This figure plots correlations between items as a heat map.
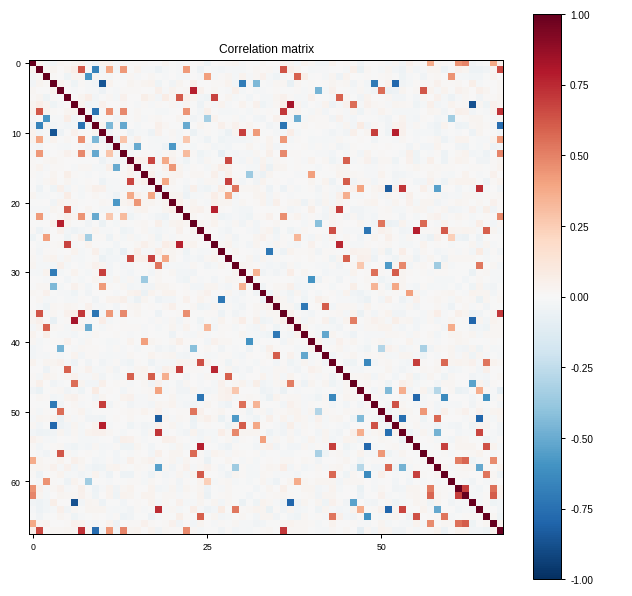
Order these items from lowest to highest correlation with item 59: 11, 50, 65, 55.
11, 50, 65, 55
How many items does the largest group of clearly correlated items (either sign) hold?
8
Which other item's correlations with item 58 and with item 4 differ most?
23
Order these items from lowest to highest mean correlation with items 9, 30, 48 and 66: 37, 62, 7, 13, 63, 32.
7, 13, 63, 37, 32, 62
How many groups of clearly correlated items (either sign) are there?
15
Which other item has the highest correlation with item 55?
24
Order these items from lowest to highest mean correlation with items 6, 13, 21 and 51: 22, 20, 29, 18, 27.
18, 29, 27, 20, 22
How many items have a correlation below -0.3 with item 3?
5
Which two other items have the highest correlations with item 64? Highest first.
18, 53
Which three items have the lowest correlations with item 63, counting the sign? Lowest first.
6, 37, 46
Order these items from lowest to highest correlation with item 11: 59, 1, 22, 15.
59, 15, 22, 1
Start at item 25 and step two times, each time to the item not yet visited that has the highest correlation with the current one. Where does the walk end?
38
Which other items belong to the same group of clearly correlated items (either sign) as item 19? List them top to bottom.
14, 17, 28, 45
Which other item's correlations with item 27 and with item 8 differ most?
34
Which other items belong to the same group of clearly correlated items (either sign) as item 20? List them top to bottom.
12, 15
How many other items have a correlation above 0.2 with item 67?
6
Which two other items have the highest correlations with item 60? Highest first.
2, 38
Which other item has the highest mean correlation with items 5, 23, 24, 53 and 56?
4
